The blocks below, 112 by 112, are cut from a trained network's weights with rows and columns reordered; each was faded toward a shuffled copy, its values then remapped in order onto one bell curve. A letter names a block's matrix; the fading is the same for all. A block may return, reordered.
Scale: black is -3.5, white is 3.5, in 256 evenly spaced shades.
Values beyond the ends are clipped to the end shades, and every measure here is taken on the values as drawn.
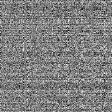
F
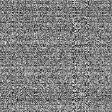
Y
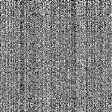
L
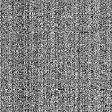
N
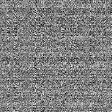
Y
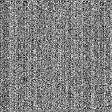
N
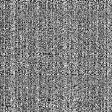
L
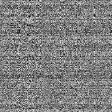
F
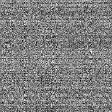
F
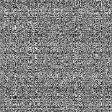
Y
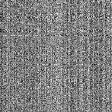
L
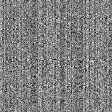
L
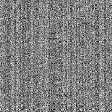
N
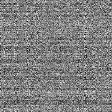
F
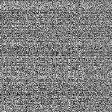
F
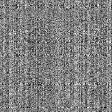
L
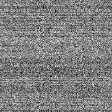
F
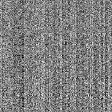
N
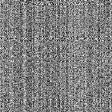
L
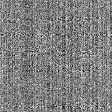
L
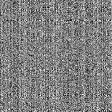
N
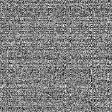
F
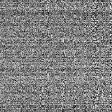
F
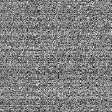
Y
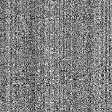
N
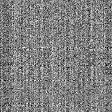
N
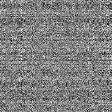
Y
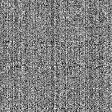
N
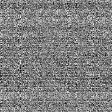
F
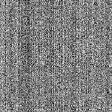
N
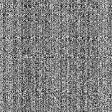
L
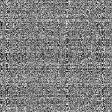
Y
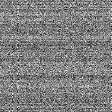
F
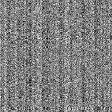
N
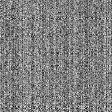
L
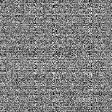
F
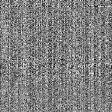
L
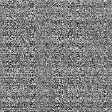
Y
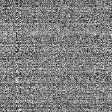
Y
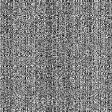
L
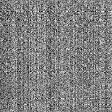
N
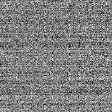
Y
